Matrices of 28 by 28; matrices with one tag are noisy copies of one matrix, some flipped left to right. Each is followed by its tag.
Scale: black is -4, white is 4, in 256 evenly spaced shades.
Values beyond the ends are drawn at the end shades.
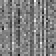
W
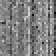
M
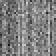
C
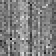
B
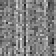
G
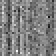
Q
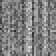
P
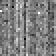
G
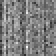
M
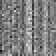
P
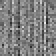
W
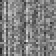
M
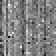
M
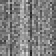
B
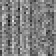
Q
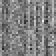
Q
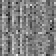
Q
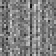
G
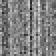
G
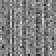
W
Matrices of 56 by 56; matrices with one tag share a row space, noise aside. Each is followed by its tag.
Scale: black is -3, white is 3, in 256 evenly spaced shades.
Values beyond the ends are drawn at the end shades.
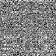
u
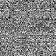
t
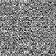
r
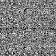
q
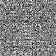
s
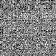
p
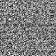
q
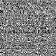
p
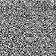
q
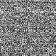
t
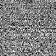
s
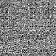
t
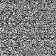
q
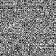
t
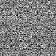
r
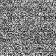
u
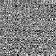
u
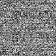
u
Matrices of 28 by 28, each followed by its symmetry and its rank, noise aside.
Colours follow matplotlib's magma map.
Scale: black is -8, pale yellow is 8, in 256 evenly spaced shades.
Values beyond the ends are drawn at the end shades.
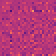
symmetric, rank two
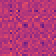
no symmetry, rank three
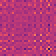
symmetric, rank two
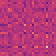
symmetric, rank two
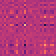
symmetric, rank one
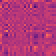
symmetric, rank two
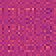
no symmetry, rank three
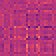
antisymmetric, rank two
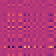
no symmetry, rank one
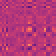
symmetric, rank one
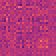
symmetric, rank three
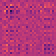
symmetric, rank two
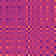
symmetric, rank one
